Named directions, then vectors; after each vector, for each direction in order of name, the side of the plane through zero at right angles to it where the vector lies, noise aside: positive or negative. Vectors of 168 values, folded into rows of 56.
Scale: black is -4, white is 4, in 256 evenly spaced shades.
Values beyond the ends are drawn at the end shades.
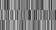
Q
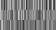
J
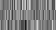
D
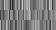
positive, negative, negative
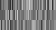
positive, negative, negative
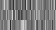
negative, negative, negative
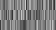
positive, positive, positive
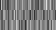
positive, negative, positive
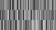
positive, negative, negative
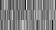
negative, negative, negative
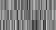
negative, positive, positive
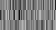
negative, negative, negative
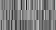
positive, positive, negative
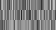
negative, negative, positive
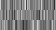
positive, positive, negative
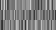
positive, negative, positive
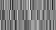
positive, negative, negative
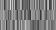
negative, positive, positive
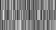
negative, negative, positive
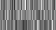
positive, positive, negative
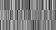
negative, positive, positive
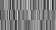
positive, negative, negative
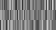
negative, positive, positive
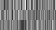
positive, positive, positive
